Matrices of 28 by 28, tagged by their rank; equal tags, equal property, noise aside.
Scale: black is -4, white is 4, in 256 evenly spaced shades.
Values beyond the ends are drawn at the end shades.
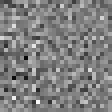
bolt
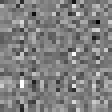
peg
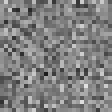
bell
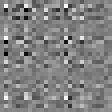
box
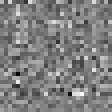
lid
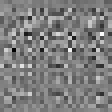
peg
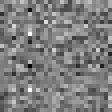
bolt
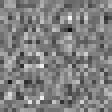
lid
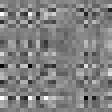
box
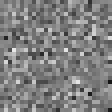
bolt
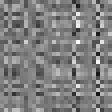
box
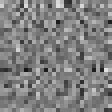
lid
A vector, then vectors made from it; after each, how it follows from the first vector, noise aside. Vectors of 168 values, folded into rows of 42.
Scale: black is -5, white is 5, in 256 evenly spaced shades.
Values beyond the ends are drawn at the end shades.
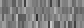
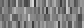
reversed.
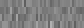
shrunk.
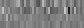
wrapped around, partly zeroed.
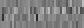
wrapped around, partly zeroed.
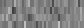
reversed, negated, partly zeroed.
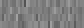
shrunk.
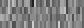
reversed, negated.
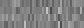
reversed, negated, partly zeroed.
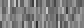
reversed, negated.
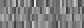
reversed, negated.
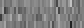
wrapped around, partly zeroed.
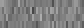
wrapped around, negated, shrunk.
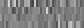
reversed, negated, partly zeroed.
